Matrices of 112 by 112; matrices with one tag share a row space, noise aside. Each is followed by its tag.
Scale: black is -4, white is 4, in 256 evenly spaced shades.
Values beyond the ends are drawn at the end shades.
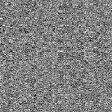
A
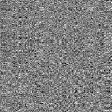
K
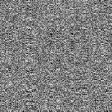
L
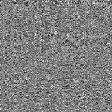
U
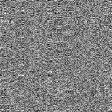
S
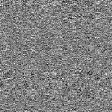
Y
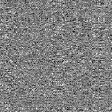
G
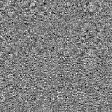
A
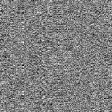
S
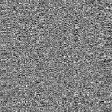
K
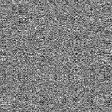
K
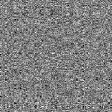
U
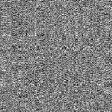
K
